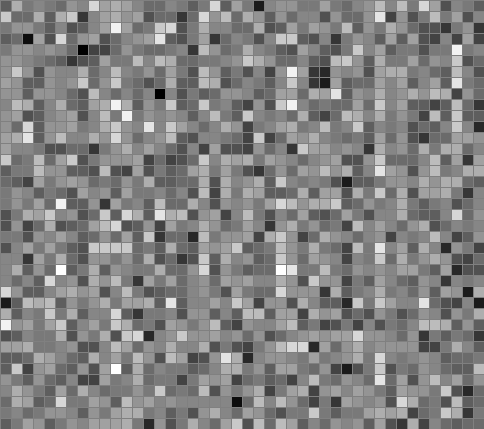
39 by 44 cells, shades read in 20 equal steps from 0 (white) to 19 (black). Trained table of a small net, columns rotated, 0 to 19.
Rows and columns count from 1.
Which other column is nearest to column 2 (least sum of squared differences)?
37
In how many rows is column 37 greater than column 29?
17
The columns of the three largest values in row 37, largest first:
22, 31, 29
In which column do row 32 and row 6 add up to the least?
42
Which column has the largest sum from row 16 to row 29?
32
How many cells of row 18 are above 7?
29
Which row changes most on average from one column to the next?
4
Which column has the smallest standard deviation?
34
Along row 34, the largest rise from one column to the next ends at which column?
12
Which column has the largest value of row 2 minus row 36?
8
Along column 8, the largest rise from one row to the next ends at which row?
5
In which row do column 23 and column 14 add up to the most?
39
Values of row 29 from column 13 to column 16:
15 10 10 9
